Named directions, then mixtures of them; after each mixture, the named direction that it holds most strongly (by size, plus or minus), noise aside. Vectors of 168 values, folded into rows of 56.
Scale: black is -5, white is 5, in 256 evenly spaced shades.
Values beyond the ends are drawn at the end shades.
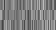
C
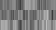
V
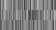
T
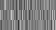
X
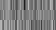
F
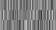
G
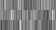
V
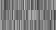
T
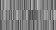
T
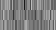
T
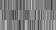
G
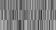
G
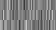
G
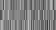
C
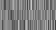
X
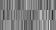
G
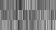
V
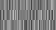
G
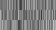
G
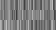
F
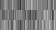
V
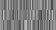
G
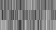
V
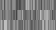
V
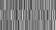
X
